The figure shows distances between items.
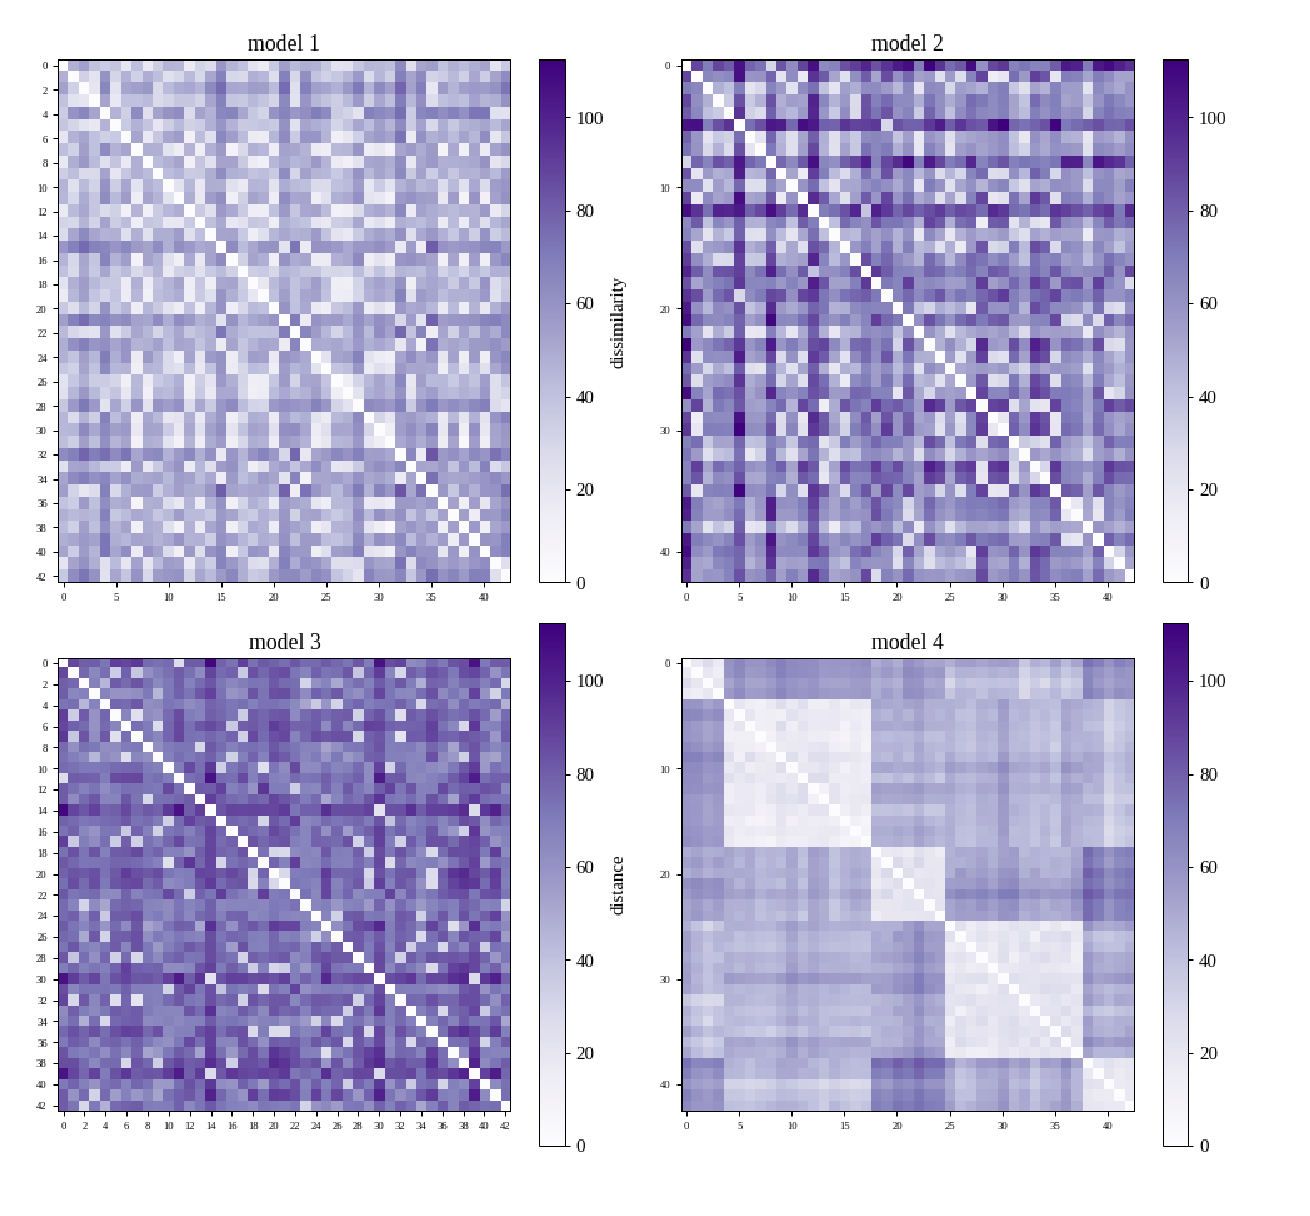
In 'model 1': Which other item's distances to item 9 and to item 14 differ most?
2
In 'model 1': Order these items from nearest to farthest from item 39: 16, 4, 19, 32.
19, 16, 32, 4
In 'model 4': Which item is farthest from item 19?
38
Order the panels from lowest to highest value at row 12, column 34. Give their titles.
model 4, model 1, model 3, model 2
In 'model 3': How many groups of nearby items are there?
13
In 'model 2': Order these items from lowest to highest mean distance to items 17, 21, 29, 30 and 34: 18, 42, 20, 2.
2, 20, 42, 18
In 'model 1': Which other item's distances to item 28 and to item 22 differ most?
35
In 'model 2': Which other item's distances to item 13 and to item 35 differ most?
28
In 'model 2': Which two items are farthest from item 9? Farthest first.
5, 12
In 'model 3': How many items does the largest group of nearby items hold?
6
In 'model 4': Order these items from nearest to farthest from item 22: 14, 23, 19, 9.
23, 19, 14, 9
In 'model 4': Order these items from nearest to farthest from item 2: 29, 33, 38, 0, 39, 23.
0, 33, 29, 23, 39, 38
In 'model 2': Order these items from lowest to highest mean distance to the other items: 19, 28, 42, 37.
37, 42, 28, 19
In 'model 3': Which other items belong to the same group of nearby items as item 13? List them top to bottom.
8
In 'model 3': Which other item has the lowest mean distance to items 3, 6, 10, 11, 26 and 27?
9
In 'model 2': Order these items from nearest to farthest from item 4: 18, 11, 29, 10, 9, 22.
22, 10, 9, 11, 29, 18
